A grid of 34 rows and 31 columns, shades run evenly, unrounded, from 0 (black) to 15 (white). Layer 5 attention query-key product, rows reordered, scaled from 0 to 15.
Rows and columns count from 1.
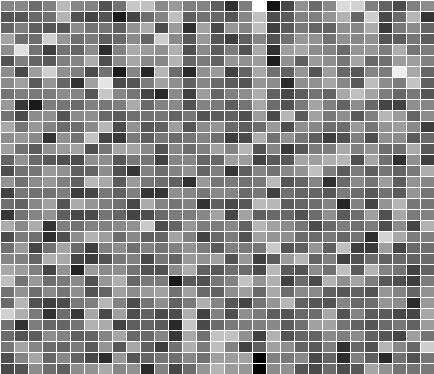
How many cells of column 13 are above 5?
29
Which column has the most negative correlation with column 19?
16
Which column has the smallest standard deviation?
22
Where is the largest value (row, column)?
1, 19
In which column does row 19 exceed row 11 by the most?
20
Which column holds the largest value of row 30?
14
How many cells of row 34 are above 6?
21
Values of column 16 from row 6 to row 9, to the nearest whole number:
6 9 6 6
